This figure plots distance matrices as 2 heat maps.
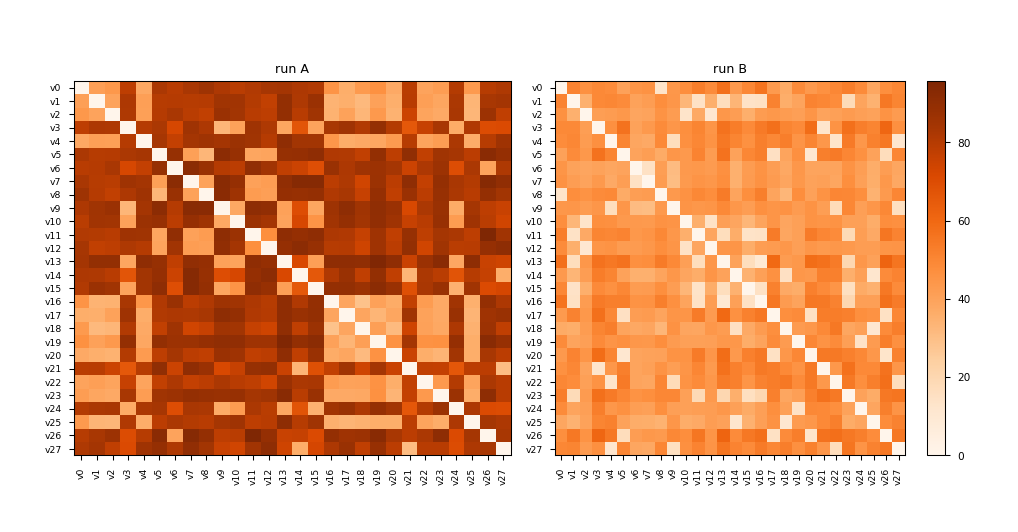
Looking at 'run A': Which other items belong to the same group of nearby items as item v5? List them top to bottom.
v7, v8, v11, v12
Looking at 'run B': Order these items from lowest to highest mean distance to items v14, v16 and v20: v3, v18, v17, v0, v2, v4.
v18, v17, v2, v0, v4, v3
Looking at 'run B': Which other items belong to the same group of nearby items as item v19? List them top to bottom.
v24
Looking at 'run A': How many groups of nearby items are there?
5
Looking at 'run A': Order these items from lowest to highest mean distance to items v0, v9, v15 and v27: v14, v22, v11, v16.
v14, v22, v16, v11
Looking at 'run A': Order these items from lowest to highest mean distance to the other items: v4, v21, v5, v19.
v4, v19, v21, v5
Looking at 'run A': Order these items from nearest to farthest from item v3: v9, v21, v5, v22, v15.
v9, v15, v21, v22, v5
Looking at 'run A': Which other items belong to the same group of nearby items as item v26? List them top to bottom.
v6
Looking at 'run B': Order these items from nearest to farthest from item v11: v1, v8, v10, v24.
v1, v10, v24, v8
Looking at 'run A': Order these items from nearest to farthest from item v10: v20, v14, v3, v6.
v3, v14, v6, v20
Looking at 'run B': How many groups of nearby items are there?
9
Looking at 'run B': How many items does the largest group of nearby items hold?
6
